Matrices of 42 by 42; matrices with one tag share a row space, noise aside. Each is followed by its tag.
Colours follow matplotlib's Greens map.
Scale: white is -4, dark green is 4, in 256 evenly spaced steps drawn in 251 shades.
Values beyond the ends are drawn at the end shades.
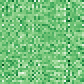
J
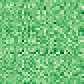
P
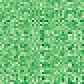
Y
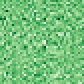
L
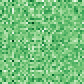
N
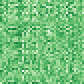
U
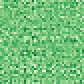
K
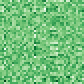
L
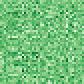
U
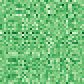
U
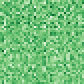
L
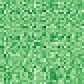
L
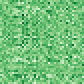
U
